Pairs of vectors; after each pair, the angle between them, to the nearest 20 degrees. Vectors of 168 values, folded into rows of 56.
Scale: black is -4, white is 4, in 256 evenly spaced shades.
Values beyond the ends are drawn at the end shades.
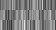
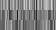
120 degrees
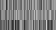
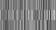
80 degrees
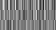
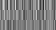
20 degrees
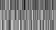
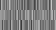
60 degrees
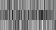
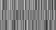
100 degrees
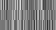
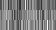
140 degrees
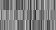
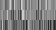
100 degrees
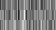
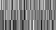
140 degrees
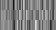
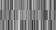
100 degrees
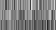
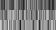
100 degrees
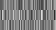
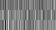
60 degrees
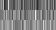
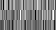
140 degrees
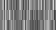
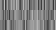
160 degrees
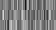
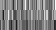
140 degrees
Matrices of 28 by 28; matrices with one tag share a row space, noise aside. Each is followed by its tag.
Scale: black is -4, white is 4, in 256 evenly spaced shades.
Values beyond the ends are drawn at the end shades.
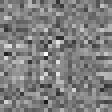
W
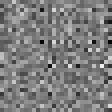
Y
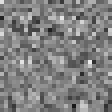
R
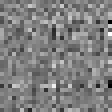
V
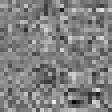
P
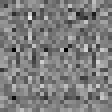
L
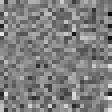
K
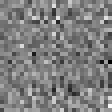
V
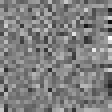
K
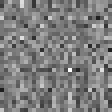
Y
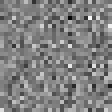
Y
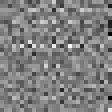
V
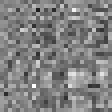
P
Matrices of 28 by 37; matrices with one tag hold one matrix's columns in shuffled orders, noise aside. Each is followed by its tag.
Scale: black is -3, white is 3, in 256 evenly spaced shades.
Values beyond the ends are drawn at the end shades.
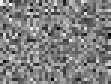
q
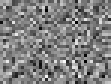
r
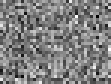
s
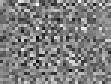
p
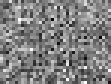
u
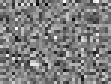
p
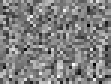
s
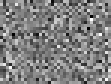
q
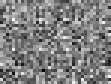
u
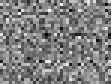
q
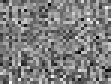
u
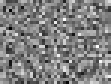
r
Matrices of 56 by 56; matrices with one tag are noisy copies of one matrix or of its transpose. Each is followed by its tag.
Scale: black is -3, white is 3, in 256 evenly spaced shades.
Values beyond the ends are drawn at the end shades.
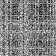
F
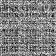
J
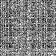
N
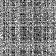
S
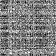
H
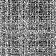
F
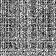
N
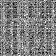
J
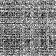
F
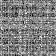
J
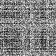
F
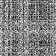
F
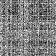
F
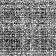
F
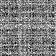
J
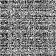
H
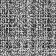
N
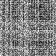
F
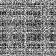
S
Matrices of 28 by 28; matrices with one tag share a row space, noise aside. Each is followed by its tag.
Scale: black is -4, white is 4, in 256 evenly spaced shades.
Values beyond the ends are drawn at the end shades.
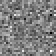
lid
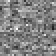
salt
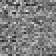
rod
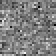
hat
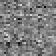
salt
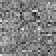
hat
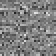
hat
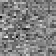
rod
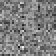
hat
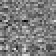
rod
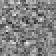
rod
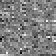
hat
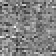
rod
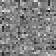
hat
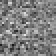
rod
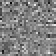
hat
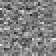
salt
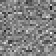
lid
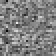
rod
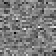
salt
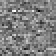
rod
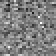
salt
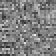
hat
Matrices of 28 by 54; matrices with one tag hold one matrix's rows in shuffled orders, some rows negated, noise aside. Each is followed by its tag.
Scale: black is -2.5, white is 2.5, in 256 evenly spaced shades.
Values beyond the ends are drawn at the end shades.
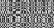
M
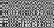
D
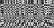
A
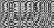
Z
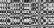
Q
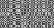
M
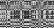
Q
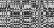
Q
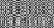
M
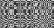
Z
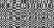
M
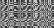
Z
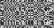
A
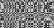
A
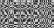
Z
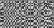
A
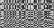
A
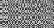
D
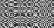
Z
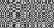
M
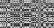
Q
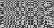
A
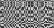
A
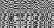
Z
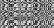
Z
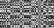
Q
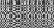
M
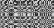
Z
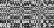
Q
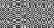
M
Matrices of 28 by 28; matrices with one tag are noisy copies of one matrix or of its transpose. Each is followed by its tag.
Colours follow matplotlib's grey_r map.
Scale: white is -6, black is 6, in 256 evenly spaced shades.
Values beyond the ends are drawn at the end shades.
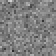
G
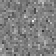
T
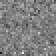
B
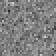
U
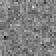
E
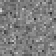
G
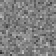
B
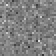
E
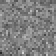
B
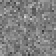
T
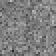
G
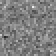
E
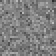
B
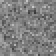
E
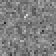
T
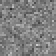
U
